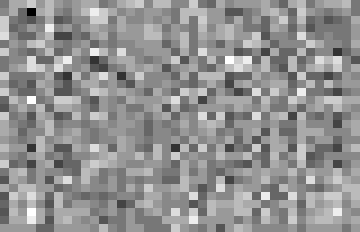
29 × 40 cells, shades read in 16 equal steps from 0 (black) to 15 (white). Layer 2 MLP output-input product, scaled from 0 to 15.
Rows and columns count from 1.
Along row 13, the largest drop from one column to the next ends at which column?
5
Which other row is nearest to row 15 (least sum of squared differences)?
19
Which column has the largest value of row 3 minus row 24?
23
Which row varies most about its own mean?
8
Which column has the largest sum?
34
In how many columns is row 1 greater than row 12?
26
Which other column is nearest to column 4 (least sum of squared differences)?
33
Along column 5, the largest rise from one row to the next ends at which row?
9
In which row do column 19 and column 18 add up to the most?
1
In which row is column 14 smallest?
10
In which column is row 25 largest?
30
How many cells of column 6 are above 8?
17
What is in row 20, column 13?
11
